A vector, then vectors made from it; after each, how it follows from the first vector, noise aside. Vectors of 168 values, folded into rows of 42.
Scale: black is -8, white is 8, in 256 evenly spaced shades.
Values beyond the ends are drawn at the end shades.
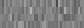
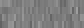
wrapped around, negated, shrunk.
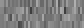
negated.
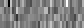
wrapped around, scaled up.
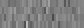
reversed, negated, partly zeroed.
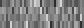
wrapped around, scaled up.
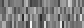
wrapped around, scaled up.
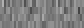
negated.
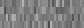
wrapped around.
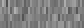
wrapped around.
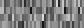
negated, scaled up.
